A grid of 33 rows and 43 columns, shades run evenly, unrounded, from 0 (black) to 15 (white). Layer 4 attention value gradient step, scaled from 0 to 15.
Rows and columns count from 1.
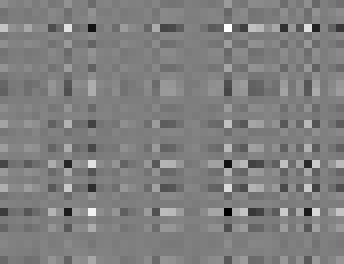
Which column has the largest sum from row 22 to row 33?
12
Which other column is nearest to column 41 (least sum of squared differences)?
24
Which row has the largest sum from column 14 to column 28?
27
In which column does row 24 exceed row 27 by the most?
29
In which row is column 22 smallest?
4
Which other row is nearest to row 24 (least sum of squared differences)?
16
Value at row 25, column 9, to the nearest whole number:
6
